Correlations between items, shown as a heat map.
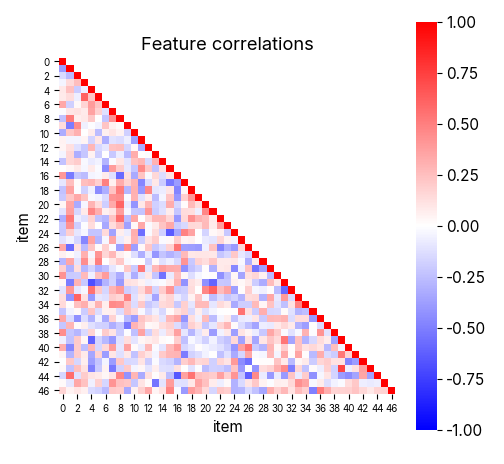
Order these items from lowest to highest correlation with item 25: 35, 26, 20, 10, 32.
20, 32, 26, 10, 35
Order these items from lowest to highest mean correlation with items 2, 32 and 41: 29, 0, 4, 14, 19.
0, 4, 19, 29, 14
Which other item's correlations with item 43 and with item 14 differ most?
30
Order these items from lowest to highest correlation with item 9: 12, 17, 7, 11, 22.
22, 12, 11, 7, 17
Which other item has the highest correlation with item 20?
8
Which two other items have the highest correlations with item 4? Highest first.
32, 21
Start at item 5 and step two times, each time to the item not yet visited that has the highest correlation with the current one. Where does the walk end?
28
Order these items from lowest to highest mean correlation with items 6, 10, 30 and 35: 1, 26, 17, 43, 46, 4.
46, 1, 26, 43, 4, 17
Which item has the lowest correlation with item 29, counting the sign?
27
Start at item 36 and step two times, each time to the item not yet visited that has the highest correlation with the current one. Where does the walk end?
15
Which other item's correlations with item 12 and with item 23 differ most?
11
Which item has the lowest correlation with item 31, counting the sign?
4
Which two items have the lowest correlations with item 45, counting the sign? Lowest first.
13, 24
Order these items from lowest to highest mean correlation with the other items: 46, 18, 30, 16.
16, 30, 18, 46
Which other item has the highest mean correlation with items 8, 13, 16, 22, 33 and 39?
29
